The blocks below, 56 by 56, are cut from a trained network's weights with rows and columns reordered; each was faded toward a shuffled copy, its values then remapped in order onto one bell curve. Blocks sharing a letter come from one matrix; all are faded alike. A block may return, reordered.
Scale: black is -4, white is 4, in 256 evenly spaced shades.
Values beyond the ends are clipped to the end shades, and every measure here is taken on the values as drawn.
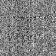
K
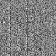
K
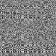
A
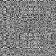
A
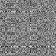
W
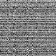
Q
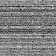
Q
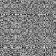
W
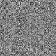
K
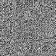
K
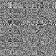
W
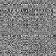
A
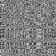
A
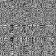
W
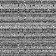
Q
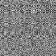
A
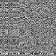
W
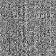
K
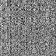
K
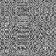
W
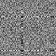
W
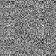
W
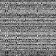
Q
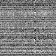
Q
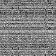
Q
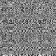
A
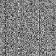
K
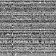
Q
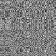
W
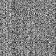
K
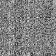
K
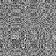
W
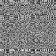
A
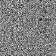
K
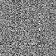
K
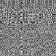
W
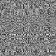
W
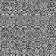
A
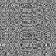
W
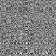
W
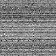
Q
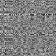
W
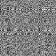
W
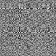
W
